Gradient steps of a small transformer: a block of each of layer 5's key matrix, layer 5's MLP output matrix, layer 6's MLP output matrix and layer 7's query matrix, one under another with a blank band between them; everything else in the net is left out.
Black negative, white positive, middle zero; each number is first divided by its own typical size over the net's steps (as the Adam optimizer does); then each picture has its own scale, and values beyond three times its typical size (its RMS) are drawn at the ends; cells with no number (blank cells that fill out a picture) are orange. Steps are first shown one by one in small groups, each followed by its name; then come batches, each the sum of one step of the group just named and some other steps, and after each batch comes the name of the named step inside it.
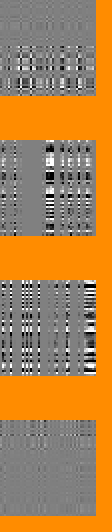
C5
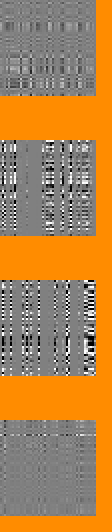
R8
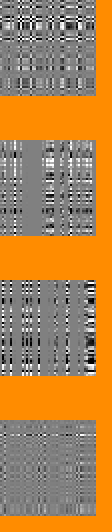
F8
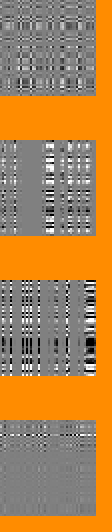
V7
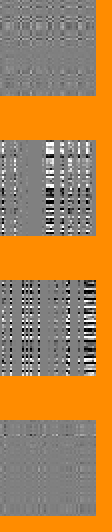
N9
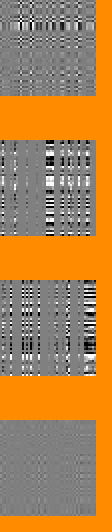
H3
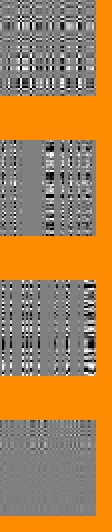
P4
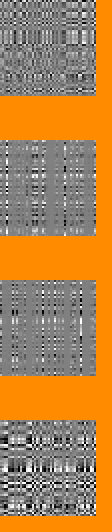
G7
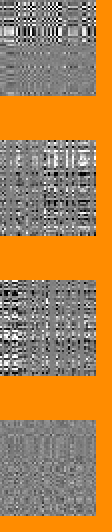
N9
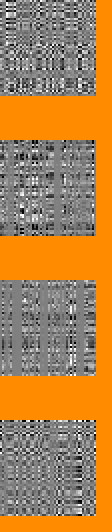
P4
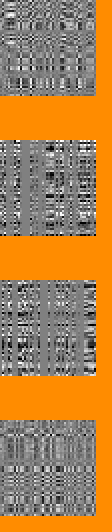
P4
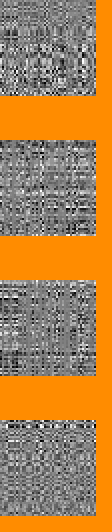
C5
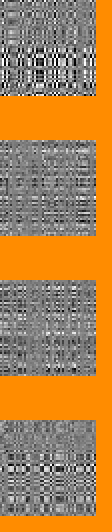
H3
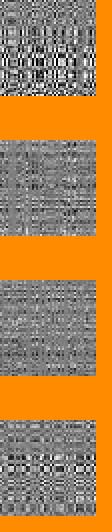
N9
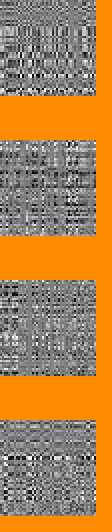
R8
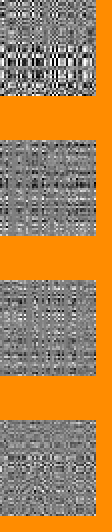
C5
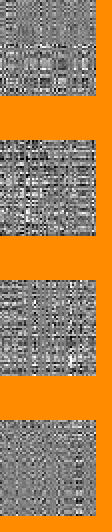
R8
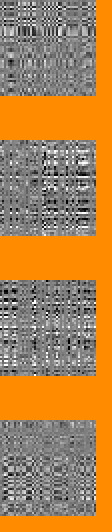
N9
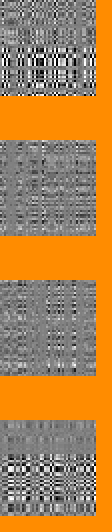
C5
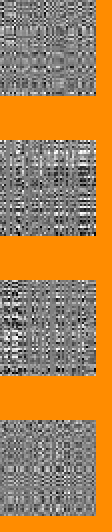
F8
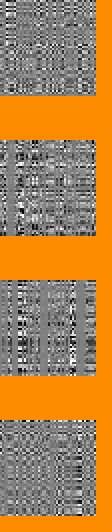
V7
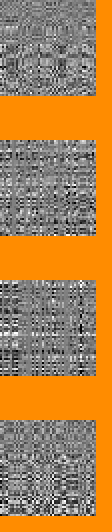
H3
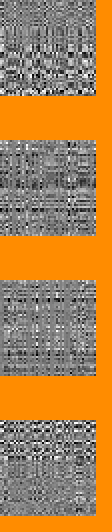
C5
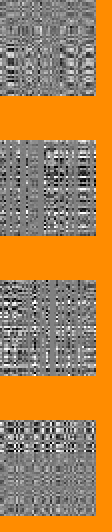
C5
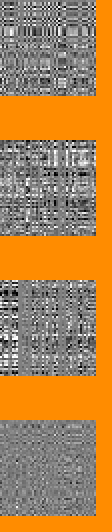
R8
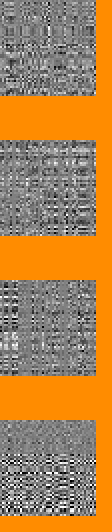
N9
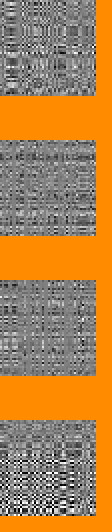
H3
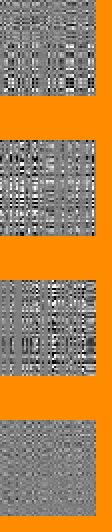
V7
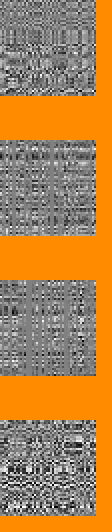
G7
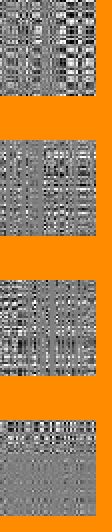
F8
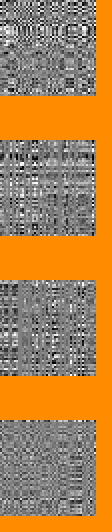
F8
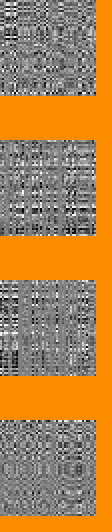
R8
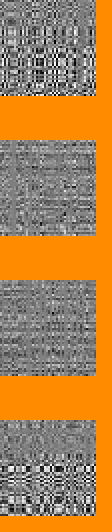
N9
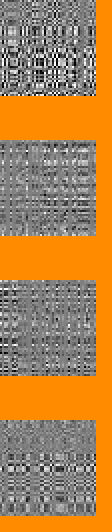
C5
